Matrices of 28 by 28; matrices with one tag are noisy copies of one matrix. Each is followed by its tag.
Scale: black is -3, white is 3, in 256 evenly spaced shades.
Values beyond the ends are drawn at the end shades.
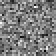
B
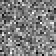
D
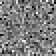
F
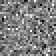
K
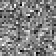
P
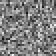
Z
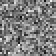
P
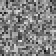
B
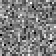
F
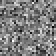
P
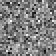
B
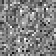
K
